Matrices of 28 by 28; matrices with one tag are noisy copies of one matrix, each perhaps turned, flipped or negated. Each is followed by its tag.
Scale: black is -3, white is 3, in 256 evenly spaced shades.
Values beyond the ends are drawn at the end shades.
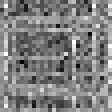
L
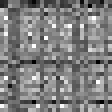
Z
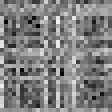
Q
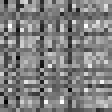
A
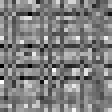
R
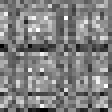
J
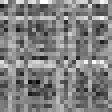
J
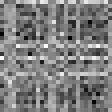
Q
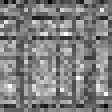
L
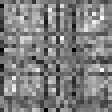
Q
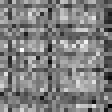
Z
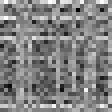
L
